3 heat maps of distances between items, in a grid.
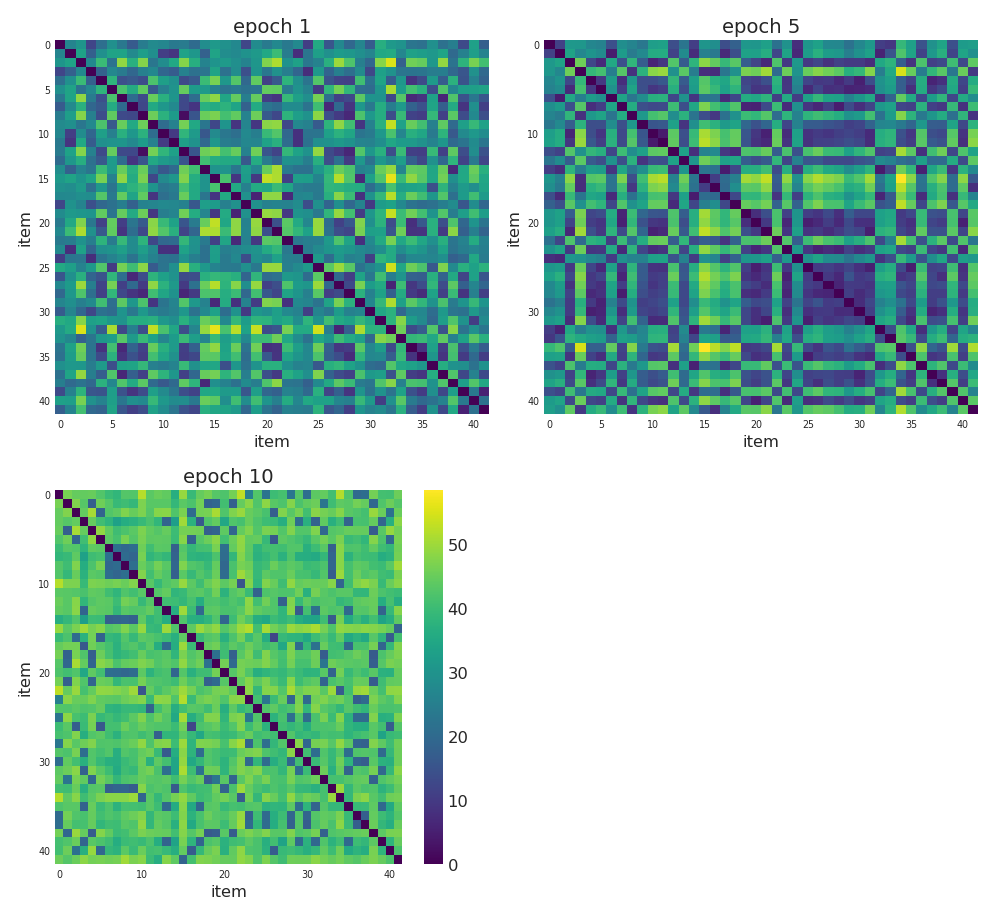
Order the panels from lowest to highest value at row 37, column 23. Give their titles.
epoch 5, epoch 10, epoch 1
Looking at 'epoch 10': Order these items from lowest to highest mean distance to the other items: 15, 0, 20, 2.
20, 0, 2, 15
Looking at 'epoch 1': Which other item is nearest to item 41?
39
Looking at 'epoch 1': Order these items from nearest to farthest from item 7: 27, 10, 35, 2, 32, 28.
28, 35, 27, 32, 10, 2
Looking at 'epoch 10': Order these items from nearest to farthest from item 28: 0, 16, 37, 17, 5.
37, 0, 16, 5, 17
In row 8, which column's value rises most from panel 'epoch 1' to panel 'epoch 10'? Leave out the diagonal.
12
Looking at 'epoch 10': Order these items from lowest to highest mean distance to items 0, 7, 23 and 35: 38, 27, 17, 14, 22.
14, 17, 27, 38, 22
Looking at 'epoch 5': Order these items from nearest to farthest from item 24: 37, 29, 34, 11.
29, 37, 11, 34
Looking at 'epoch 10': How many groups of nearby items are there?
9
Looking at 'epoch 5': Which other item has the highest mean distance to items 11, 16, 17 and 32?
34
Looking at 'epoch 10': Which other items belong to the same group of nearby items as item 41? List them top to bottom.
15
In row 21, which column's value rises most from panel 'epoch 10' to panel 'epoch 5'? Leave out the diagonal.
18
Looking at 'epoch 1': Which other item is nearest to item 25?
5
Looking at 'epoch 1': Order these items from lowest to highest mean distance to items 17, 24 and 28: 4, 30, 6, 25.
30, 4, 6, 25
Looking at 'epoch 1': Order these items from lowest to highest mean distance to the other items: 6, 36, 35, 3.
3, 35, 6, 36
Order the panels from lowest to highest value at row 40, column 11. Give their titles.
epoch 5, epoch 1, epoch 10
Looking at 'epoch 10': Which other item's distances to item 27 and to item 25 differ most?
12
